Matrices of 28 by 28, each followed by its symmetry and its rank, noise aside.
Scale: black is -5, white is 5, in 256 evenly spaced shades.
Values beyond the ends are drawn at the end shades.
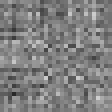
no symmetry, rank four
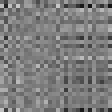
no symmetry, rank two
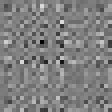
symmetric, rank three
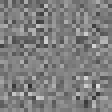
no symmetry, rank four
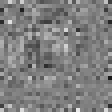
antisymmetric, rank four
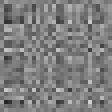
no symmetry, rank two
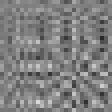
antisymmetric, rank two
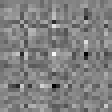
symmetric, rank three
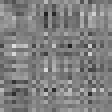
antisymmetric, rank two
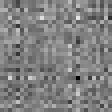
no symmetry, rank four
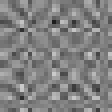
no symmetry, rank two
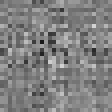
no symmetry, rank three
